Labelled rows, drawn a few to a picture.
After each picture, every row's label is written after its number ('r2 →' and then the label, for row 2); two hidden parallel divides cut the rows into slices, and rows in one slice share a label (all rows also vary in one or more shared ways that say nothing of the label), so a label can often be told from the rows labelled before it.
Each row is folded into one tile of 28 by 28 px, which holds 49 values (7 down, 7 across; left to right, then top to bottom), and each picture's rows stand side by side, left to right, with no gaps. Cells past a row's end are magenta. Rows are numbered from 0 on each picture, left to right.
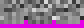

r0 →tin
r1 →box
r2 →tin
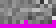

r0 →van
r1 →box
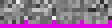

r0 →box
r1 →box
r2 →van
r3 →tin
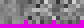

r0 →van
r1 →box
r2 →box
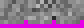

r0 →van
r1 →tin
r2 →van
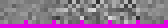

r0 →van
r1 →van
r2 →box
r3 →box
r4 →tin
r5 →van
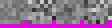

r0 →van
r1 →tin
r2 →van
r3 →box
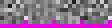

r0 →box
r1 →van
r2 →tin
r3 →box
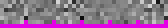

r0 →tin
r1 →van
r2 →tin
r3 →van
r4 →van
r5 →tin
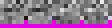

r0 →tin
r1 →tin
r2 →box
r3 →box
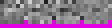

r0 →box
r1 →tin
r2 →tin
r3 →van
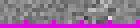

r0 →van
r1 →van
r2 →van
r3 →box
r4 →van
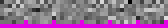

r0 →box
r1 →tin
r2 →van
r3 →box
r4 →tin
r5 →box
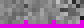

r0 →van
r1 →van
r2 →tin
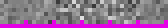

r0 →van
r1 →van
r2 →box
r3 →box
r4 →tin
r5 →van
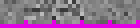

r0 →van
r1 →tin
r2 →tin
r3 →van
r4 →van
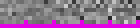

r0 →van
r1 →van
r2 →tin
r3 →tin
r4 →tin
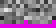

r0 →box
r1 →tin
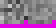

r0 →tin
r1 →van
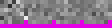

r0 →box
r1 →van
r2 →van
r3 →van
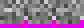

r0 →box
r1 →box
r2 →box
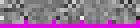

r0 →tin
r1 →van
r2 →box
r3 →van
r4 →tin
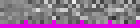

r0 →van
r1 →box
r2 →box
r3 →tin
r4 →box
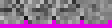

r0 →tin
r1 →tin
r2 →tin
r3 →van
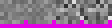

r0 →van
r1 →van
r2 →box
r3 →box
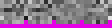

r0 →tin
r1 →tin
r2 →van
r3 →box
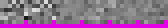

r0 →tin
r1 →box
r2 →van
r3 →van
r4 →van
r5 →van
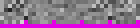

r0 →tin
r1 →van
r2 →van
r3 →tin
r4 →box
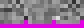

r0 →tin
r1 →van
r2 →tin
